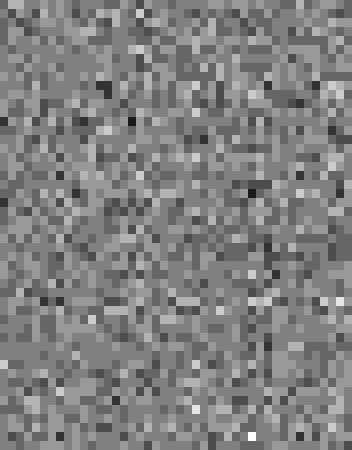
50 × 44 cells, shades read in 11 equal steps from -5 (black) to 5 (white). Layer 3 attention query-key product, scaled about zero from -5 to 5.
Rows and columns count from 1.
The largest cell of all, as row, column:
49, 32
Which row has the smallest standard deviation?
40
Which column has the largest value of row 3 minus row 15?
42
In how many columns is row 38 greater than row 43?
16
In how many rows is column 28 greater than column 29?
16
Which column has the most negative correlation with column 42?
13
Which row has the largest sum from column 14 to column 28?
22
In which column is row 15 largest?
14
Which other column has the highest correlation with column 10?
43
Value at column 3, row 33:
2
